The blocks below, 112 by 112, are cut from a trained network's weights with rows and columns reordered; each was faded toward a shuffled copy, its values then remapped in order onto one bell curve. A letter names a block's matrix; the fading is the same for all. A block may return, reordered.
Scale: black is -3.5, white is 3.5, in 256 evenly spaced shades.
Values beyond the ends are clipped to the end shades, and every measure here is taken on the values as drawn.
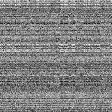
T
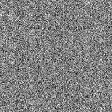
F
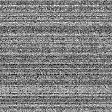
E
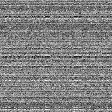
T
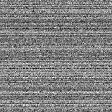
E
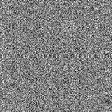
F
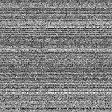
T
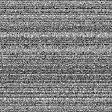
E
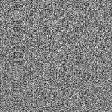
F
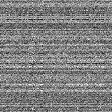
E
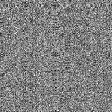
F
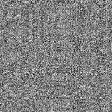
F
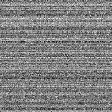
E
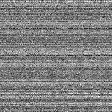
T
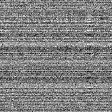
E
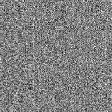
F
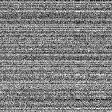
E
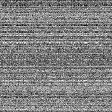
T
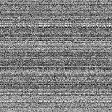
T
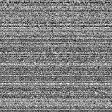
E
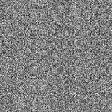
F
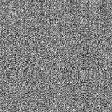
F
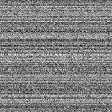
T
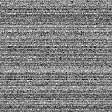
E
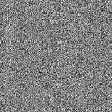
F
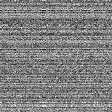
E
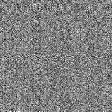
F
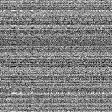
T
